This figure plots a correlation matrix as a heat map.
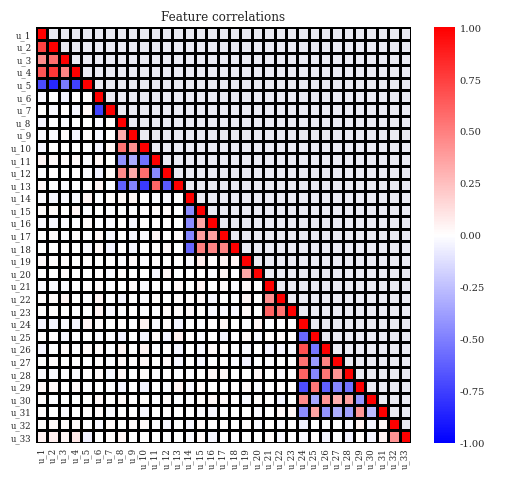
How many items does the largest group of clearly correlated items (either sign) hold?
8
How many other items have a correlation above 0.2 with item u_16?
3
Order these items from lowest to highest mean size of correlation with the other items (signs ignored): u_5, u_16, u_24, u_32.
u_32, u_16, u_5, u_24
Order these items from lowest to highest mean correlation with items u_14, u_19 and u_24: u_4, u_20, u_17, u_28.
u_17, u_4, u_20, u_28
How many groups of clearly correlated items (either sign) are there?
8
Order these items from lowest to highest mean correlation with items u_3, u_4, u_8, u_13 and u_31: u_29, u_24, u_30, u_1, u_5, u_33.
u_5, u_24, u_30, u_33, u_29, u_1
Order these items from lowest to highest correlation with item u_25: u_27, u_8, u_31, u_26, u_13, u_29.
u_26, u_27, u_8, u_13, u_31, u_29
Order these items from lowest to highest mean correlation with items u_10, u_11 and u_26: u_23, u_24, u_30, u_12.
u_23, u_12, u_30, u_24
